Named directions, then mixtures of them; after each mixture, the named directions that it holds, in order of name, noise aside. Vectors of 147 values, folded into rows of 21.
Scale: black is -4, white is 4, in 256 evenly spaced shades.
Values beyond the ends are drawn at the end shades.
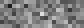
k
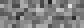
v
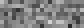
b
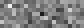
k.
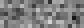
b, v.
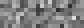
v.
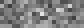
k, v.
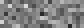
b, k.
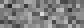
k.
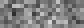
b, k.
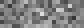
k, v.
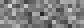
k.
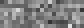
b.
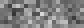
b, k.
